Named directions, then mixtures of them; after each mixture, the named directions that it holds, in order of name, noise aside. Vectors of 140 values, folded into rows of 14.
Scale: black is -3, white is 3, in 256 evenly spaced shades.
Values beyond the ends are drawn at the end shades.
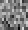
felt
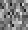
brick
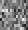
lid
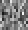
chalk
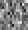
brick.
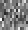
chalk, felt, lid.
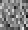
chalk, felt, lid.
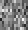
lid.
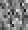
brick.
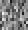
chalk.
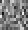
chalk, felt, lid.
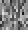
chalk.
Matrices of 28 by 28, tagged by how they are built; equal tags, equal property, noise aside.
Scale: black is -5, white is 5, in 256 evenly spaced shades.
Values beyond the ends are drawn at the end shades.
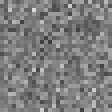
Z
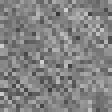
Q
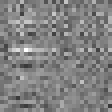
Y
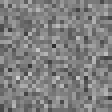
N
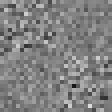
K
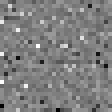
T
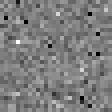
T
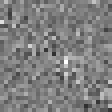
K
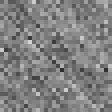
Q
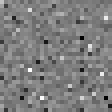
T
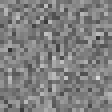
Z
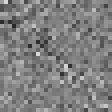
K
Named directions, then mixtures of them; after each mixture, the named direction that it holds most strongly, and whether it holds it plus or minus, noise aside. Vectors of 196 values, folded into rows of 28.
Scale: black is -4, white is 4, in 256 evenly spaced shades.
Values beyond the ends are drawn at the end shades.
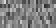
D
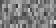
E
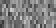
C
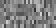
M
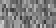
C, minus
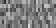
D, minus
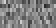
D, plus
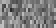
C, minus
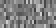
M, plus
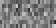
E, minus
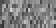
C, plus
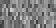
C, plus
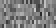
M, minus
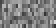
E, plus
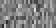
M, minus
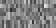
D, minus
